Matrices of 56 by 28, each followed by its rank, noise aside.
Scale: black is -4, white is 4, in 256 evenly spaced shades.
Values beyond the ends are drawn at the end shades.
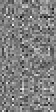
six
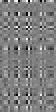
one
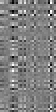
one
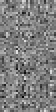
six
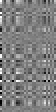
one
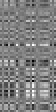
one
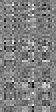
three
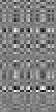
one
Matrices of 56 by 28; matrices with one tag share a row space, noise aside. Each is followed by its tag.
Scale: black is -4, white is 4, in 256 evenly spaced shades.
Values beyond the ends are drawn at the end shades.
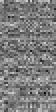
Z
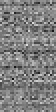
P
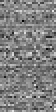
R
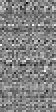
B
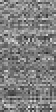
Z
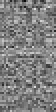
R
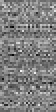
Z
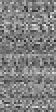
P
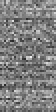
R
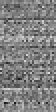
P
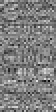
Z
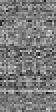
R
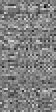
Z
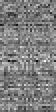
Z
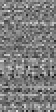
P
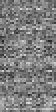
R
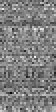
B
